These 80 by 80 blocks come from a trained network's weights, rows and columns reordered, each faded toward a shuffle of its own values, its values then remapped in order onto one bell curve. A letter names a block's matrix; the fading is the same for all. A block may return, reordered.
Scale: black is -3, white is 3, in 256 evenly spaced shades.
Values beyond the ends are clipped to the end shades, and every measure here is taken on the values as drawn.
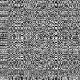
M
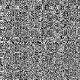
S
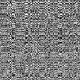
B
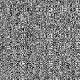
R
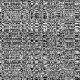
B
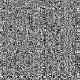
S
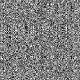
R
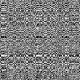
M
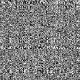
S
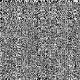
S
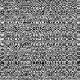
M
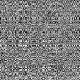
M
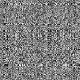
S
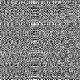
M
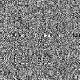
R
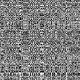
B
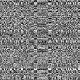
M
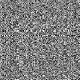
R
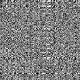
R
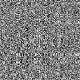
R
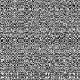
B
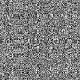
R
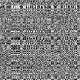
M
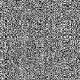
R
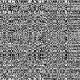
M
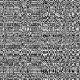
B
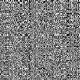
S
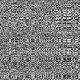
M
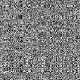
S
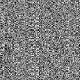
R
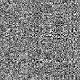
R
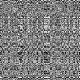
M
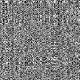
R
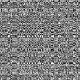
B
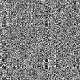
R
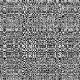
B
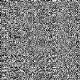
S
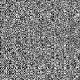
R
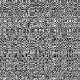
B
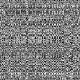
B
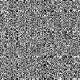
S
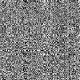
R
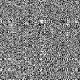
R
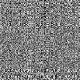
S
